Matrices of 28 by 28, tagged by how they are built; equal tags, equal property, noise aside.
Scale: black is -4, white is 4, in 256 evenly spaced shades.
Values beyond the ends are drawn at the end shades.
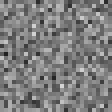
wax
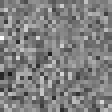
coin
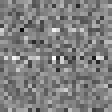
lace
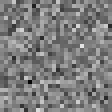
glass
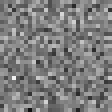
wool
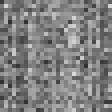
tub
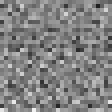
wool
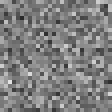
tub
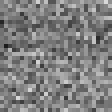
tub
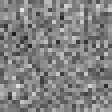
glass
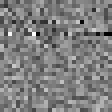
lace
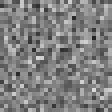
glass
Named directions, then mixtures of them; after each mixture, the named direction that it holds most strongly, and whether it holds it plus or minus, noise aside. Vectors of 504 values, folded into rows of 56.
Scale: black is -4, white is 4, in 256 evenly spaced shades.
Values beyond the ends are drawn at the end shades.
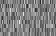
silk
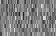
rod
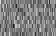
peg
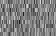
silk, minus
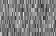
rod, minus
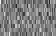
peg, plus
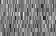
rod, minus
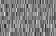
silk, plus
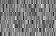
peg, minus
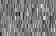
rod, plus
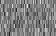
silk, minus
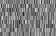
silk, minus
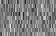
rod, plus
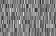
silk, plus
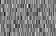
peg, minus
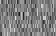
rod, plus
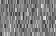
rod, plus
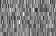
silk, plus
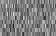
rod, minus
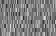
rod, plus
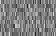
peg, plus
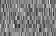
peg, minus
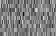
silk, minus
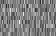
silk, plus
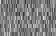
rod, plus
